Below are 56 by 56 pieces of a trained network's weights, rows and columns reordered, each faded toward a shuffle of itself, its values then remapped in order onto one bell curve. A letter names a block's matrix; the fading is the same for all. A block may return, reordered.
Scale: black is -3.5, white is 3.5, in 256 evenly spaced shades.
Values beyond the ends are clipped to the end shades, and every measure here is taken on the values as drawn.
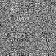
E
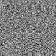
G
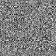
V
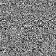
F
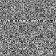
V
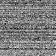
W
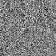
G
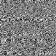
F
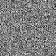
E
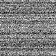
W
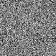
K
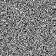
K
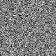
K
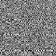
V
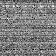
W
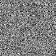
F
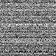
W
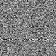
E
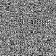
K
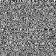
F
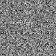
F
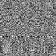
E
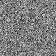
K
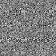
F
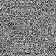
G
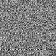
E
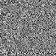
F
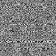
V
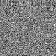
G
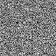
K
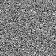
K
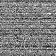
W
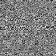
F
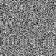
G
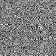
F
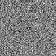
G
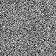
K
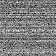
W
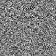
G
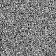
K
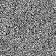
K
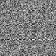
E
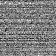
W
